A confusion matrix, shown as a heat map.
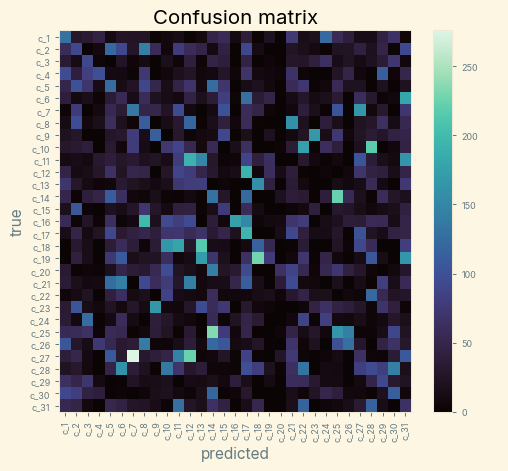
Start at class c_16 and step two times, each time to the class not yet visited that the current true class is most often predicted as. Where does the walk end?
c_21
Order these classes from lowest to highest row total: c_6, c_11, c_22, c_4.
c_22, c_4, c_6, c_11
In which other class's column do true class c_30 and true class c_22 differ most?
c_28
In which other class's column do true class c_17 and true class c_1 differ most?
c_24
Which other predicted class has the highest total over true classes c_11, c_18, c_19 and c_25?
c_13
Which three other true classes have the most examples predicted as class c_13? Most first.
c_18, c_19, c_11
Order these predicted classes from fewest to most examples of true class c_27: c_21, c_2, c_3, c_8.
c_3, c_8, c_2, c_21
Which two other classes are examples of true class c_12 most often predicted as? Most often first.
c_17, c_11
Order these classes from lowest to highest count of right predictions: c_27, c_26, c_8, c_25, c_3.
c_27, c_3, c_8, c_26, c_25
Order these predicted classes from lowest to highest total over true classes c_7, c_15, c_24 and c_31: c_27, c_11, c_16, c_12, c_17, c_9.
c_16, c_12, c_9, c_17, c_27, c_11
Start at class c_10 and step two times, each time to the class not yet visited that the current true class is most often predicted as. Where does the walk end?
c_6
